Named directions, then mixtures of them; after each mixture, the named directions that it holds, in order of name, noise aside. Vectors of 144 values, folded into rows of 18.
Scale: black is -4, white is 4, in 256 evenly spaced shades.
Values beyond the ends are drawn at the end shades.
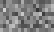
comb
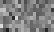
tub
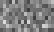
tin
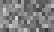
comb, tin, tub.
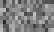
comb, tin, tub.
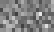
comb, tin, tub.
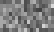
comb, tin, tub.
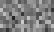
comb, tub.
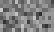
comb, tin, tub.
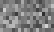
comb, tin.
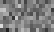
tub.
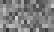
comb, tin, tub.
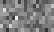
comb, tub.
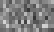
tin.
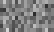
comb, tin, tub.
